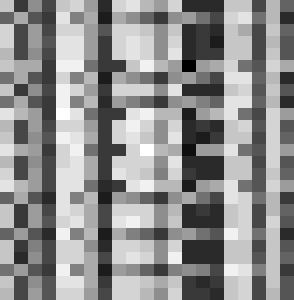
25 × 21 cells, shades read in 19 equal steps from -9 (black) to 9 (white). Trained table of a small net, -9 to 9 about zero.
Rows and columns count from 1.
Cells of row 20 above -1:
11
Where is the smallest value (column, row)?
14, 6
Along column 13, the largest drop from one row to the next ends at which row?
23
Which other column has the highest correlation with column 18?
7
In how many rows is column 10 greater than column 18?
15
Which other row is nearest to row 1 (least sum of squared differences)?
21
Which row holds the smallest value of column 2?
22
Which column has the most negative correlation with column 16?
9
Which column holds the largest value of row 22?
13
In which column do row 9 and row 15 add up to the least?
8
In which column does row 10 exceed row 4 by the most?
16
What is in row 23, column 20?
5
